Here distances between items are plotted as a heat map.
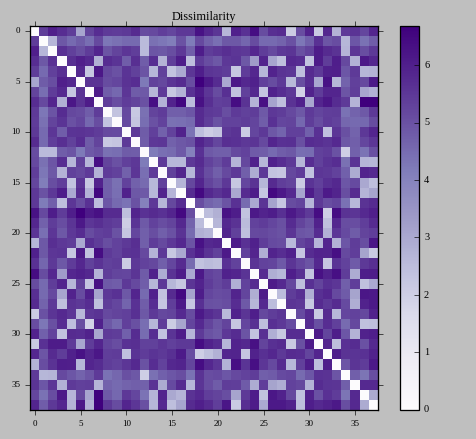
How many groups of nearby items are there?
6
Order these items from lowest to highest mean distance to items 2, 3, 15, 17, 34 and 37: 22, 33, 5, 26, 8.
22, 26, 8, 5, 33
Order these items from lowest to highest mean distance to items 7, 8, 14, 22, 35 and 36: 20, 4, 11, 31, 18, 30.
30, 4, 11, 20, 31, 18
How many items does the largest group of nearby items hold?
10
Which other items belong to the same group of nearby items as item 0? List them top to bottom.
5, 21, 28, 31, 33
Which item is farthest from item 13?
7
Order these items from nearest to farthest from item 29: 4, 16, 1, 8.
4, 16, 1, 8
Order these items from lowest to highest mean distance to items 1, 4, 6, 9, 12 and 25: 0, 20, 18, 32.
20, 0, 32, 18
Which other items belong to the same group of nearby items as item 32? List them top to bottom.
10, 18, 19, 20, 23
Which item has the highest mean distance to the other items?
18
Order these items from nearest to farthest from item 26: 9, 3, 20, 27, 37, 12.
27, 3, 12, 20, 9, 37
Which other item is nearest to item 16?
25
